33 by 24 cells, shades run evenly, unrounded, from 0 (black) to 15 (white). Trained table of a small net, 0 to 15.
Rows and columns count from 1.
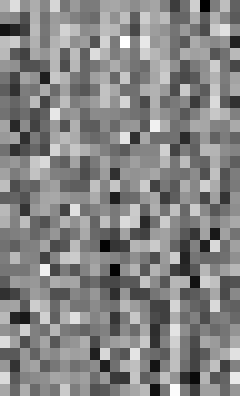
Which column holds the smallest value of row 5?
3
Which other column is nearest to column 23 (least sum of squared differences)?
9
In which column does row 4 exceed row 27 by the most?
2
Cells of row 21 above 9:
8
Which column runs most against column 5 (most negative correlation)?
6
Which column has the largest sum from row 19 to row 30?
18
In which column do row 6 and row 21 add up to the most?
22
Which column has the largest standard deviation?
16
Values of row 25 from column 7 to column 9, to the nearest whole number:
5 8 7
